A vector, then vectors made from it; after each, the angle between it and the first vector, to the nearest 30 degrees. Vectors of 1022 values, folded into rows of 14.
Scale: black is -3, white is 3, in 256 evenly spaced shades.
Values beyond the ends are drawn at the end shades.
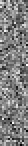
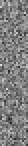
60 degrees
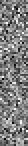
120 degrees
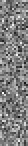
120 degrees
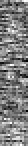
120 degrees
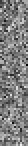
150 degrees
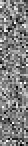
30 degrees
